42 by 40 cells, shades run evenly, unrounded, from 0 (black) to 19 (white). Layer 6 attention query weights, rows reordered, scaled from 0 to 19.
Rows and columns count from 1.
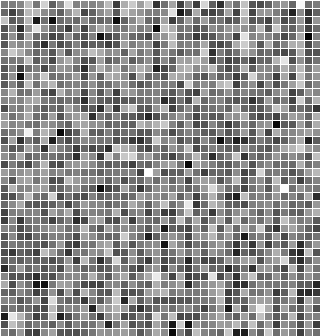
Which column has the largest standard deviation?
38
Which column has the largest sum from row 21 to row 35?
27
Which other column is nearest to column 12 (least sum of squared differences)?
18
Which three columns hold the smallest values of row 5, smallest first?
39, 13, 25
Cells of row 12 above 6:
35
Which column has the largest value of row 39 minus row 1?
33
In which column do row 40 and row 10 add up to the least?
1
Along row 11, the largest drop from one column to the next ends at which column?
30
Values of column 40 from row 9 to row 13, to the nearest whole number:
12 11 10 10 13
